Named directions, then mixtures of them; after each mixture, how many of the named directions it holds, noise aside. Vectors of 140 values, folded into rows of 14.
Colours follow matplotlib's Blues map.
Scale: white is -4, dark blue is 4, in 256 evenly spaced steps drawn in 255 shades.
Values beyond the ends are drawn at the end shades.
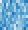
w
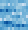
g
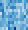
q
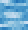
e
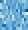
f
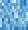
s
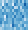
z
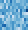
two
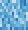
one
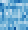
two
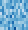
three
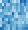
two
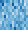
two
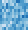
three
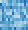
four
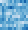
four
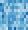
two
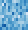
three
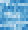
two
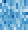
three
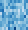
one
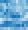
two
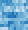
two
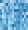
four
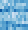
three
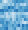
three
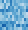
three
